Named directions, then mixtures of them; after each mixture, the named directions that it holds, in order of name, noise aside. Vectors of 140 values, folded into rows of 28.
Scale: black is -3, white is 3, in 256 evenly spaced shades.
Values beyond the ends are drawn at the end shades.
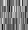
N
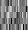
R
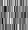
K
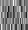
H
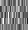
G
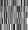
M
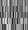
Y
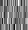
K, M, R.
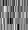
K.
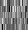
N.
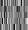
K, M.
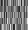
M.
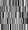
H, M, R.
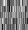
N.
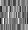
G, H.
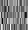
H, K, M.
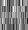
N.
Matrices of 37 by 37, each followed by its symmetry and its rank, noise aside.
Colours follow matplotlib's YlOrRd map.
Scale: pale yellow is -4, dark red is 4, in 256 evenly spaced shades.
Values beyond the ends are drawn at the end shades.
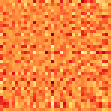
antisymmetric, rank four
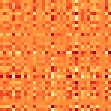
antisymmetric, rank two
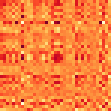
symmetric, rank three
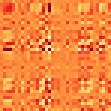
symmetric, rank two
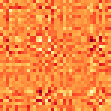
symmetric, rank four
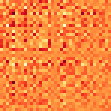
symmetric, rank three
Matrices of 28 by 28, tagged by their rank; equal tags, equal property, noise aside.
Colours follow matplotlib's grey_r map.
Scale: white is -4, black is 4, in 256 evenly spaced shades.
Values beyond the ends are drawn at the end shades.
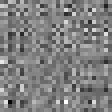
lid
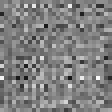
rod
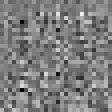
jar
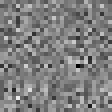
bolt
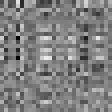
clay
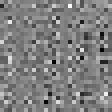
bolt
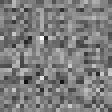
bolt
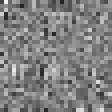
jar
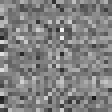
rod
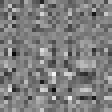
lid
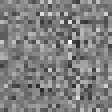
lid
